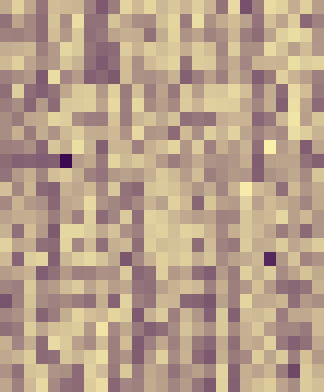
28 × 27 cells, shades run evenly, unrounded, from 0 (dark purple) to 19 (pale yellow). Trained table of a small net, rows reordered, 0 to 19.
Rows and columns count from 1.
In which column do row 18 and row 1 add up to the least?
9
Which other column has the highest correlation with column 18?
20
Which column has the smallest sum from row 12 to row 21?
5
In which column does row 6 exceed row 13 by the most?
24
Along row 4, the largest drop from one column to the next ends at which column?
8
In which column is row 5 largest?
25
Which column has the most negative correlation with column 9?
15
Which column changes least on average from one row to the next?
19
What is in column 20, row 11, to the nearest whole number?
12
